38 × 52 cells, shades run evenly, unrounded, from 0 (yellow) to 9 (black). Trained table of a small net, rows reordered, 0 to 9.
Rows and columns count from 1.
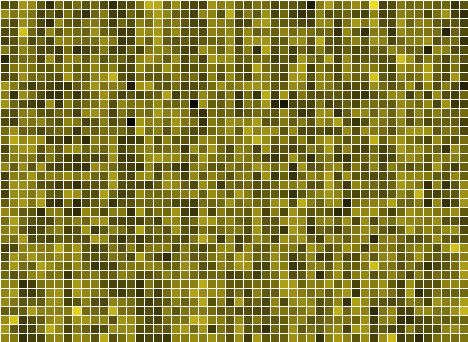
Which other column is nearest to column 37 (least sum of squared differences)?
24
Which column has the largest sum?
15
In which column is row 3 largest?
6
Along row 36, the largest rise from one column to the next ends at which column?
3
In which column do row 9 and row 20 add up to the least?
13
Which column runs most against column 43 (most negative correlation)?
45
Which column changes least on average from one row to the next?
21
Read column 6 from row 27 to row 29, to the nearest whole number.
6 4 4
